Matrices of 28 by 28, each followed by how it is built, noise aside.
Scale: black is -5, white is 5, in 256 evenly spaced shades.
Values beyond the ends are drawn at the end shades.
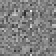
low rank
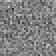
noise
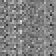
repeating rows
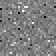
sparse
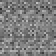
repeating columns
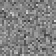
noise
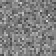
noise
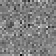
low rank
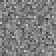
repeating columns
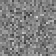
repeating rows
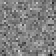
low rank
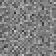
repeating rows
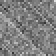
Toeplitz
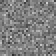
noise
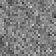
Toeplitz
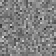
noise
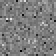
sparse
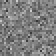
noise
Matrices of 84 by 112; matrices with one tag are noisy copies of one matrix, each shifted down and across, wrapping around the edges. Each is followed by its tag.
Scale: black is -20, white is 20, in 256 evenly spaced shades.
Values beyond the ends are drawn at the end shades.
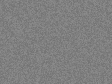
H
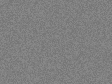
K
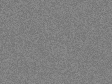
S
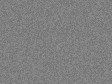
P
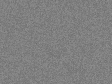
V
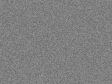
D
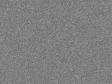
K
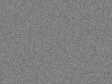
H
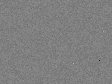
S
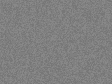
V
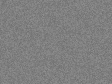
S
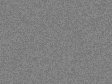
P
